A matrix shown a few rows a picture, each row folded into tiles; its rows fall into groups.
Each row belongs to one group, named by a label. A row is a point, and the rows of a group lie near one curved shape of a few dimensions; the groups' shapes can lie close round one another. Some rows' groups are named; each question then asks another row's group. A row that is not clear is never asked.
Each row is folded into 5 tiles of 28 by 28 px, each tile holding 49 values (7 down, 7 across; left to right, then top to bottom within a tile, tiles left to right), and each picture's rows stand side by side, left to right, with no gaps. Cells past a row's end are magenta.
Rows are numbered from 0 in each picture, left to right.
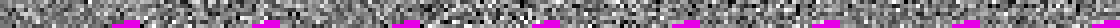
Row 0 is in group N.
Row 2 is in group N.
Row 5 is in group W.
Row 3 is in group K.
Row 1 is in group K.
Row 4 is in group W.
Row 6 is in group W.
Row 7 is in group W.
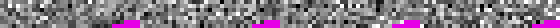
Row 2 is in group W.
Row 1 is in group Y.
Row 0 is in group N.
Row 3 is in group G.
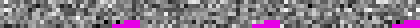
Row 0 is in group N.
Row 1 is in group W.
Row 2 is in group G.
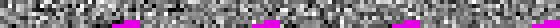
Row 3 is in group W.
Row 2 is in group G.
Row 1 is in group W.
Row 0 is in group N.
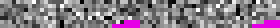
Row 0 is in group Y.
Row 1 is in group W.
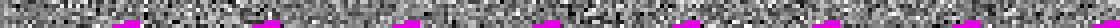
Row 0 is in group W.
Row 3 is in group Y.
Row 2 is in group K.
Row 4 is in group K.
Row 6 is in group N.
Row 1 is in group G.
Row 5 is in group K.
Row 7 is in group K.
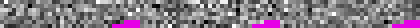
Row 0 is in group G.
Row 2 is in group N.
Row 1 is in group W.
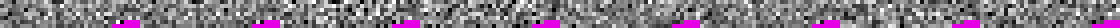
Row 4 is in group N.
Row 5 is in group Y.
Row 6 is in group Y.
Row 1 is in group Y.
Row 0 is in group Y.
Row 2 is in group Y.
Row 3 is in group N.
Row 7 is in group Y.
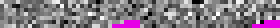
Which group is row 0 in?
W
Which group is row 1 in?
Y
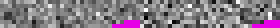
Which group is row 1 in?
G
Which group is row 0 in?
Y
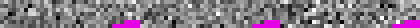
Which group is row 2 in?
K
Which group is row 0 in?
Y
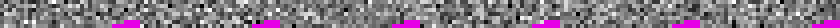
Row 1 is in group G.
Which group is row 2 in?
N
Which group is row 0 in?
W
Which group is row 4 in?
N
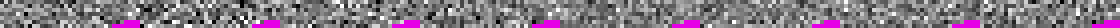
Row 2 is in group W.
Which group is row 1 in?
K
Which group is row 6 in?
N
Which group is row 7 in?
Y
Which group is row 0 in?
G
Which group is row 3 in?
Y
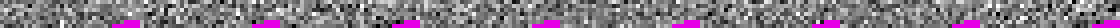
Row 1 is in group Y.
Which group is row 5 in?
Y
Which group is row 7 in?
N
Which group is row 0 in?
G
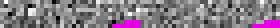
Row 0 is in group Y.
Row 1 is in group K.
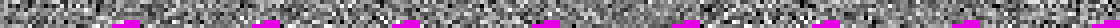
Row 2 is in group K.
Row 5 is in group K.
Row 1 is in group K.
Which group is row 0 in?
W
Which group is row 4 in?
N
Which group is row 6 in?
Y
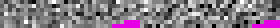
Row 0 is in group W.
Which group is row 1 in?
N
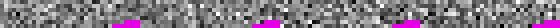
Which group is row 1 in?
Y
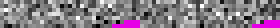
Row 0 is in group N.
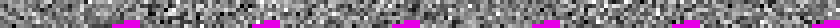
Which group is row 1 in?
K
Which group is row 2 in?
N
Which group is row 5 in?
G
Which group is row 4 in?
Y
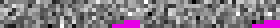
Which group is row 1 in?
Y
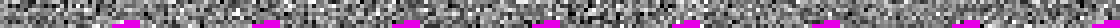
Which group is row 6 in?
Y
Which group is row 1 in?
Y
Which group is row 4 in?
K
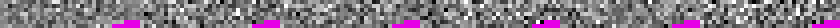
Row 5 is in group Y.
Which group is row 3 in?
Y
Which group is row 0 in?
W
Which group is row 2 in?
N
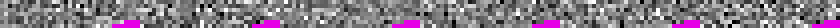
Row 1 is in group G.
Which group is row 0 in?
W
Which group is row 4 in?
Y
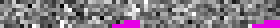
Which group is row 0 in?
G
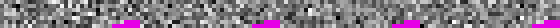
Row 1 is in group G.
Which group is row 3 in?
K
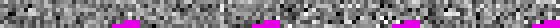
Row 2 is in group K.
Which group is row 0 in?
Y
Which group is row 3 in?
Y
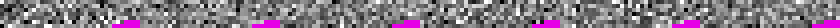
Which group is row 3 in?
Y
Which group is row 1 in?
W
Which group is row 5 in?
G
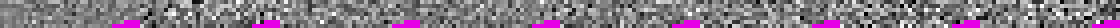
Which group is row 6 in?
G
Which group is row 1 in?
Y
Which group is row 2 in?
N
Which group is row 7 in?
Y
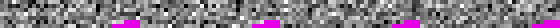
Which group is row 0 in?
W
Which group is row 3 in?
N
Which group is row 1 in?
W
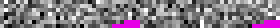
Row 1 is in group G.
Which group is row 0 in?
G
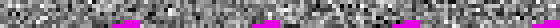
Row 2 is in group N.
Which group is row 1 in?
Y
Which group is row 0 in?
N
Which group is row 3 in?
W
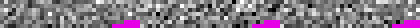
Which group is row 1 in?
N
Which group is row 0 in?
G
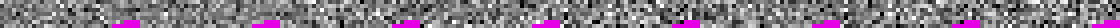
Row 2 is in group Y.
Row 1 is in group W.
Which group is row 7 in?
W
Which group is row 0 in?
K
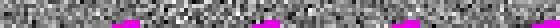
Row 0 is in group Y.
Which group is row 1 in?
Y
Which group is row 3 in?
N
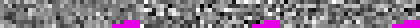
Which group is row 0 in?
Y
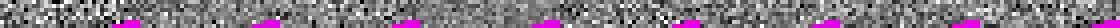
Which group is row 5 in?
K
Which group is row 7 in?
N
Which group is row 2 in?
Y
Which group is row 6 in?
G
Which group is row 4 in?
K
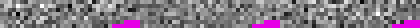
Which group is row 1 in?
K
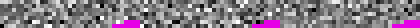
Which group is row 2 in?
W
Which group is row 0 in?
K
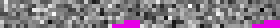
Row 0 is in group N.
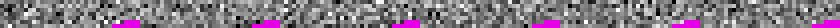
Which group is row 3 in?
N
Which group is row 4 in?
W
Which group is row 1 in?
N
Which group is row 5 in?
W
